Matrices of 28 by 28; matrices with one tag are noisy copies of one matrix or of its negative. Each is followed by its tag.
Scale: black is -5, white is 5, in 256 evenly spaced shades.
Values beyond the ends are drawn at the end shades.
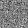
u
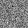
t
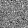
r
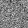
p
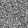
t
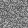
t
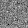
u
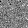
r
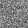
u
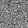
u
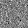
r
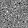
u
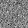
u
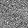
t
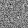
r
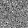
t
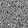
u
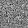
r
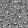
u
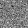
t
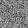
t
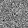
p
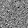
u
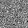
u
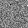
r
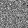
r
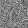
p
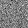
r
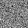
t
